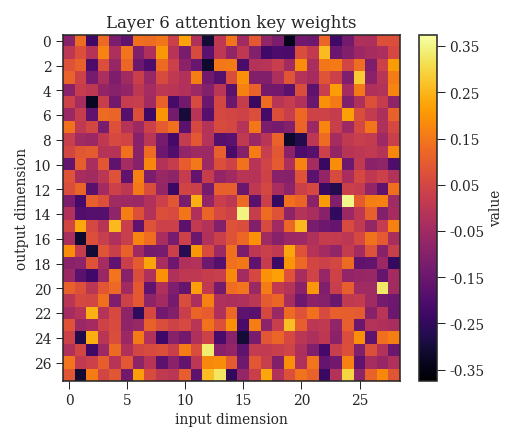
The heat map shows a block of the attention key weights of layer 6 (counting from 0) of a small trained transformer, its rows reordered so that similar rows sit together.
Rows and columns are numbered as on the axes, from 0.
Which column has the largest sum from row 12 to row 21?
14
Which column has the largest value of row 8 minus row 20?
22
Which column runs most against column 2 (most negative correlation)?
8
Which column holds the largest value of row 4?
23
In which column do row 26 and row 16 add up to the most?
16
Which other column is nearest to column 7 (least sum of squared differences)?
10
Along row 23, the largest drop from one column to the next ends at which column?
15
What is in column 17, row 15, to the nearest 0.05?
0.05
